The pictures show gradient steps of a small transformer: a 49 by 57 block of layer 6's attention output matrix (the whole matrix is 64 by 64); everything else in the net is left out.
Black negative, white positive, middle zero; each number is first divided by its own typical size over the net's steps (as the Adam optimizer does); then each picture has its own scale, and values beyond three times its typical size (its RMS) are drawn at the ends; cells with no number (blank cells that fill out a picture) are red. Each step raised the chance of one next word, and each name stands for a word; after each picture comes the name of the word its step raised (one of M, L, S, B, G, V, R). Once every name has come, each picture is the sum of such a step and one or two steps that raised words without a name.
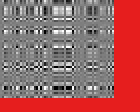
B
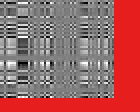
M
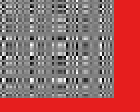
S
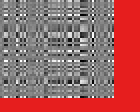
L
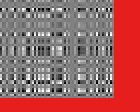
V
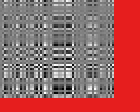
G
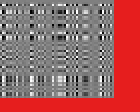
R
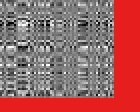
V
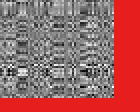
G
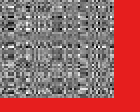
G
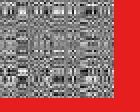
R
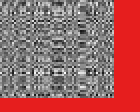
B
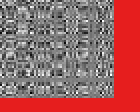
B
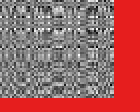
B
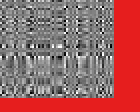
S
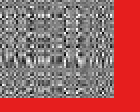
L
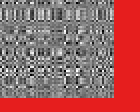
B
